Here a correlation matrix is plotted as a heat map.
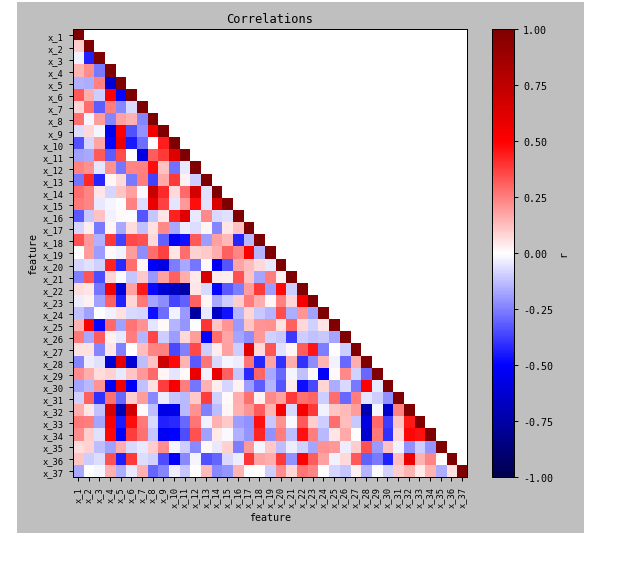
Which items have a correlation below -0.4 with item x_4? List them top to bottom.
x_5, x_9, x_10, x_28, x_30
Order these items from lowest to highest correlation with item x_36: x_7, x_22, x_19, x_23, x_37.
x_7, x_37, x_19, x_23, x_22
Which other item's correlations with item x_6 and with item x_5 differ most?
x_32
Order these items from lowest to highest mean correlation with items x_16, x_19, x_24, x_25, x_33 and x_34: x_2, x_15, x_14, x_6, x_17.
x_14, x_15, x_17, x_2, x_6
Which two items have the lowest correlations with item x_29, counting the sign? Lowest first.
x_24, x_17
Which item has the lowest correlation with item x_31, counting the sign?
x_3
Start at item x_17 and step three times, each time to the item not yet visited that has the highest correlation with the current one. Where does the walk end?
x_22
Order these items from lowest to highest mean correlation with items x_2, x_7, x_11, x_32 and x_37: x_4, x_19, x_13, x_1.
x_1, x_19, x_13, x_4
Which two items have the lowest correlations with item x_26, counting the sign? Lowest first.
x_13, x_21
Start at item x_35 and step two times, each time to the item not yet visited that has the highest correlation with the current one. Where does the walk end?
x_9
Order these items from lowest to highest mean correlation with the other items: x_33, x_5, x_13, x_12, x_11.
x_5, x_11, x_13, x_33, x_12
